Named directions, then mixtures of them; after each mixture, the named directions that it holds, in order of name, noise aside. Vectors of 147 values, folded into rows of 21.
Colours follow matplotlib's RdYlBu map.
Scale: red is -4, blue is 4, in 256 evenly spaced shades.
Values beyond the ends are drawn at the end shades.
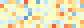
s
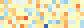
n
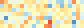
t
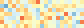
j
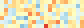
n.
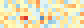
j, n, t.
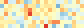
n, s.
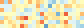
j, n.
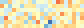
n, s, t.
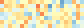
n, t.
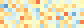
j.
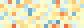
n, s.
